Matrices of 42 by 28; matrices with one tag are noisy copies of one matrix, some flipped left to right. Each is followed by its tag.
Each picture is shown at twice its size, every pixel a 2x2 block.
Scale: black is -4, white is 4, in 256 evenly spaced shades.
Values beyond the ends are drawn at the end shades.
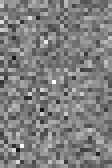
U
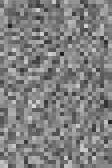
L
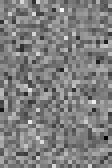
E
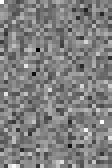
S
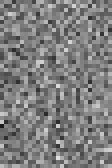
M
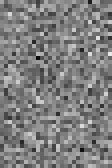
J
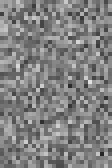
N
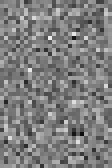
L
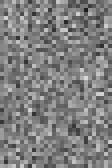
L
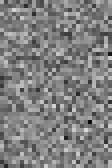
U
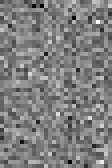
U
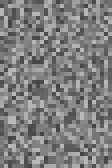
L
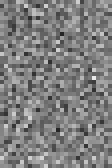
L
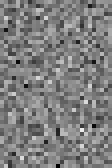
L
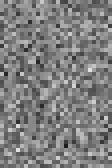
E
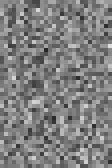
L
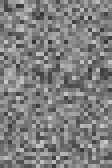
J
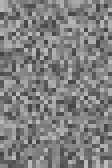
N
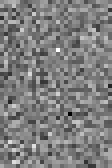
U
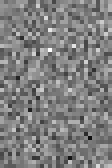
N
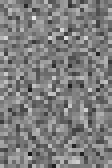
L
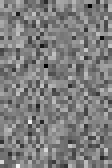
N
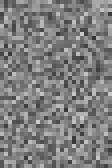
N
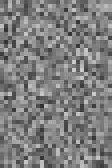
N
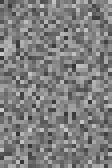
S
